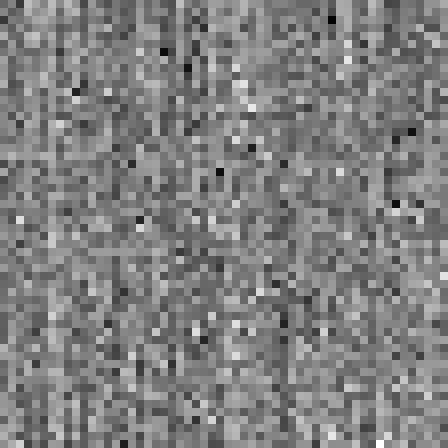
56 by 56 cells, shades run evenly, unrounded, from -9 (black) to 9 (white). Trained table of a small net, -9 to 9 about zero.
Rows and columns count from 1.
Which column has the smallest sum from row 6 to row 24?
24
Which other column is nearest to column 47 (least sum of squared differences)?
4
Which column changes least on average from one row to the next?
22
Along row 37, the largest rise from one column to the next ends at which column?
33
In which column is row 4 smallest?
26
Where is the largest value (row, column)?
56, 48
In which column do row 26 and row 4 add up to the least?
50
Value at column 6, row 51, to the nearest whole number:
-2
